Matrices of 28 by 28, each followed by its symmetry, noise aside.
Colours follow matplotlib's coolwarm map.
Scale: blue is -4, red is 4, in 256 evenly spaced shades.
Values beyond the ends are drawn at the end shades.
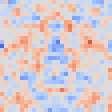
mirrored left to right.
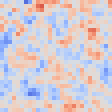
antisymmetric.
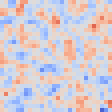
antisymmetric.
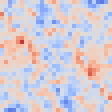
same after a half turn.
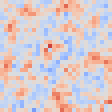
symmetric.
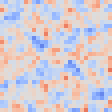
same after a half turn.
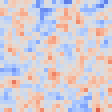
no symmetry.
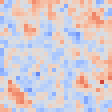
symmetric across the other diagonal.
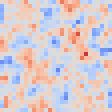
same after a half turn.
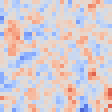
no symmetry.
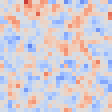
no symmetry.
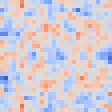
mirrored top to bottom.
